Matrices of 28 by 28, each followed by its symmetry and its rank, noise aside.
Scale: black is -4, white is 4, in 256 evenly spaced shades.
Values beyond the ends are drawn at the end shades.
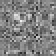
symmetric, rank four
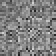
symmetric, rank five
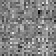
no symmetry, rank five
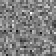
no symmetry, rank five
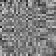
no symmetry, rank three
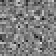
no symmetry, rank five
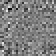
no symmetry, rank three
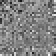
symmetric, rank five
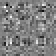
antisymmetric, rank four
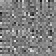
no symmetry, rank four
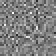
symmetric, rank five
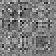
symmetric, rank four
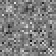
symmetric, rank five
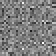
no symmetry, rank four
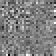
no symmetry, rank three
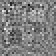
antisymmetric, rank four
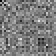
symmetric, rank three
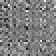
no symmetry, rank five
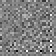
no symmetry, rank four
